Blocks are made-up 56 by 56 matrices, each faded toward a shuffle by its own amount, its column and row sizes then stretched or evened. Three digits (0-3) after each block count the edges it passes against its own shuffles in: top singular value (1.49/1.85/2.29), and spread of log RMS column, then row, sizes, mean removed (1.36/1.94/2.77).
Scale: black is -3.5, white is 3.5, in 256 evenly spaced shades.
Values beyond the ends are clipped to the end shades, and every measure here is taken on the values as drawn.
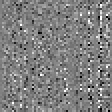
1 3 0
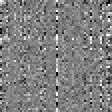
2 3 1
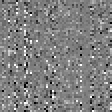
0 3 1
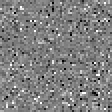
1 1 1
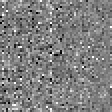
1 2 0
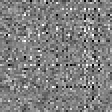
2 2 2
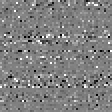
0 0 3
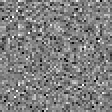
2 0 0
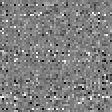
0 2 2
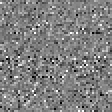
0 0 2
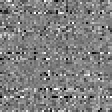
0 1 3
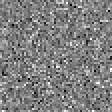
1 0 0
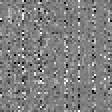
0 3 1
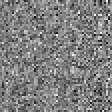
2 2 0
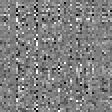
2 3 1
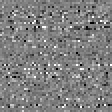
0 0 3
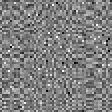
3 0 0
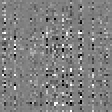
1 3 2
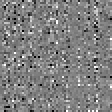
0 3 2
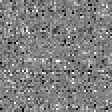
1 1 2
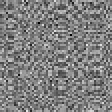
3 0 0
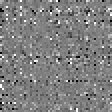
0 2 2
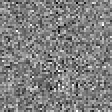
1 1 1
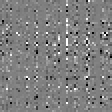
1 3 2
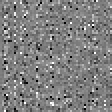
1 3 0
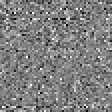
1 0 2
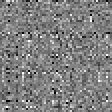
2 2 2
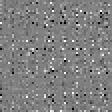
1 2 2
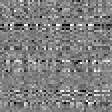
3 0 3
